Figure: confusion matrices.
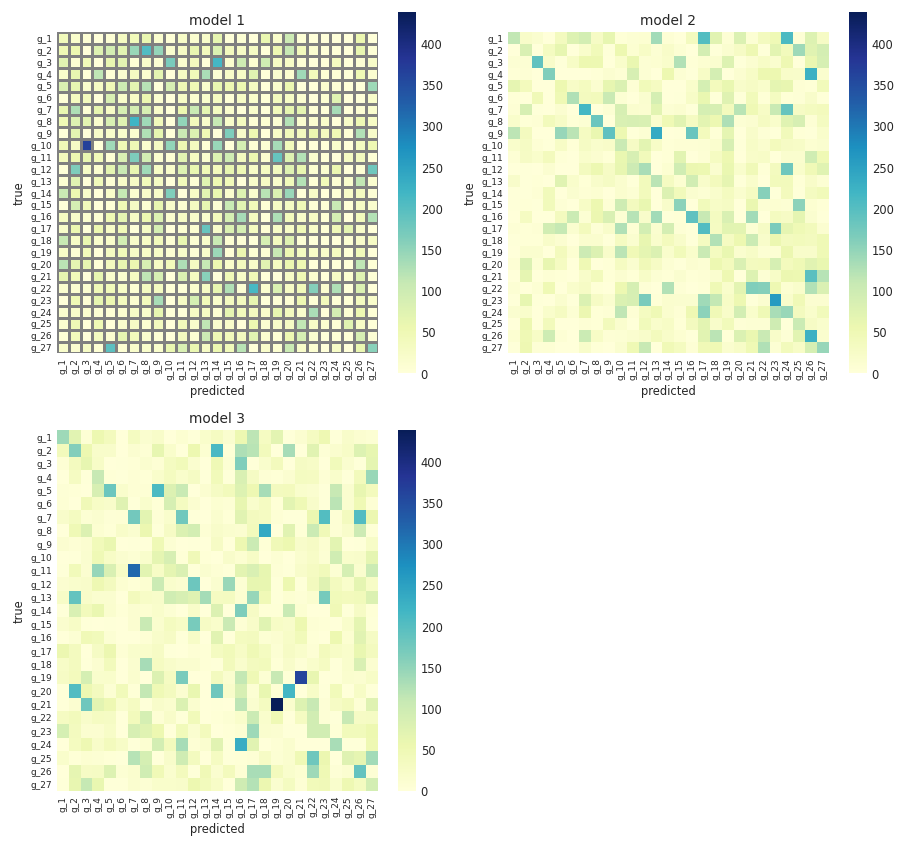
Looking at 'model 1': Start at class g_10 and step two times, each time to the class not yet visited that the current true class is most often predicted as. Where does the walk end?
g_14
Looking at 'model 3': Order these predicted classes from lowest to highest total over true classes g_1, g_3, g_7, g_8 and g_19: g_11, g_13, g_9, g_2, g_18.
g_13, g_9, g_2, g_18, g_11
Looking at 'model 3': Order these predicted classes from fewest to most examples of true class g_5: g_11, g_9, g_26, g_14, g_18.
g_14, g_26, g_11, g_18, g_9
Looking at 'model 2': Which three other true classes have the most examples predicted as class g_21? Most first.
g_22, g_16, g_18
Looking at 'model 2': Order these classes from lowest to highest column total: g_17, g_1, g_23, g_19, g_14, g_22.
g_1, g_14, g_22, g_19, g_23, g_17
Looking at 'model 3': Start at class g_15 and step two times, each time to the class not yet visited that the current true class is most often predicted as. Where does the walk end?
g_9
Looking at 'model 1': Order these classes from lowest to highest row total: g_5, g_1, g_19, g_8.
g_1, g_19, g_5, g_8
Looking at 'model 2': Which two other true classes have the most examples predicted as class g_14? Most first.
g_22, g_17
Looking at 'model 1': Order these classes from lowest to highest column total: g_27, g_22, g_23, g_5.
g_23, g_22, g_27, g_5
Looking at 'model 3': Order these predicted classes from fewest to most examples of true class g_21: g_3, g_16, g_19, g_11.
g_11, g_16, g_3, g_19
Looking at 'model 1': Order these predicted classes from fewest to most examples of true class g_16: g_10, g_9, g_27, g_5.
g_10, g_5, g_9, g_27
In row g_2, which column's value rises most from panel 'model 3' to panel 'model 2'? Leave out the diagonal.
g_25
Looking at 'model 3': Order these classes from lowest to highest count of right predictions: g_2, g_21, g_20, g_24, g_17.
g_17, g_21, g_24, g_2, g_20
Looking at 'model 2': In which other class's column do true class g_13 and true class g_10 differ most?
g_16
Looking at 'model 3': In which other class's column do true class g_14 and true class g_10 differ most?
g_16
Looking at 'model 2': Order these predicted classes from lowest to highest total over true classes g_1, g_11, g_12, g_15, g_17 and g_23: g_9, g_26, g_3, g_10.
g_3, g_9, g_26, g_10
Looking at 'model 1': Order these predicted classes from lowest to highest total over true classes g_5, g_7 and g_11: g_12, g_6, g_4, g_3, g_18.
g_18, g_3, g_4, g_12, g_6
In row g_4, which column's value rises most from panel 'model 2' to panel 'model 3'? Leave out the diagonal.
g_27
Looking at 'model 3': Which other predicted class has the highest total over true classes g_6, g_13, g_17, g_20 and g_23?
g_2
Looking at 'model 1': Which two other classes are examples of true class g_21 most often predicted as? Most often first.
g_13, g_8
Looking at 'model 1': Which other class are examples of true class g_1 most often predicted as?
g_20
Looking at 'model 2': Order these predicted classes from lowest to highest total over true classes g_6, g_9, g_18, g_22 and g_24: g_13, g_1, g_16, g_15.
g_15, g_1, g_16, g_13
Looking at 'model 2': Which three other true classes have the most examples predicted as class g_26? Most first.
g_4, g_21, g_22
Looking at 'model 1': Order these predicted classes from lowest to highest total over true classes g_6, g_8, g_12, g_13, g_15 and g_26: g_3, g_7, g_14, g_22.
g_22, g_3, g_14, g_7
